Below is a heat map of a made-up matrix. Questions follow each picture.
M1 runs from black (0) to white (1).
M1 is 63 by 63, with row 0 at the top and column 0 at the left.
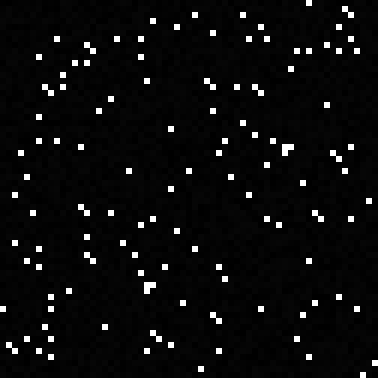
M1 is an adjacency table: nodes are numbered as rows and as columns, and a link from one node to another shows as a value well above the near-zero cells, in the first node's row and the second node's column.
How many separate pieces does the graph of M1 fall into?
6
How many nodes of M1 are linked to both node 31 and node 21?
1
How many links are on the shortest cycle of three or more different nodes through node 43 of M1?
4
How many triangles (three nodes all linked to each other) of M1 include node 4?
0
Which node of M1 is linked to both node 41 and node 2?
node 32
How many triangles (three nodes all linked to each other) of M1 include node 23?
1
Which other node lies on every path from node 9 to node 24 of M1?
node 6
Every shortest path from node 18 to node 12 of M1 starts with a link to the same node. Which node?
node 35
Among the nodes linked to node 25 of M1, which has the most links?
node 36
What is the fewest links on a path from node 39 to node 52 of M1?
3
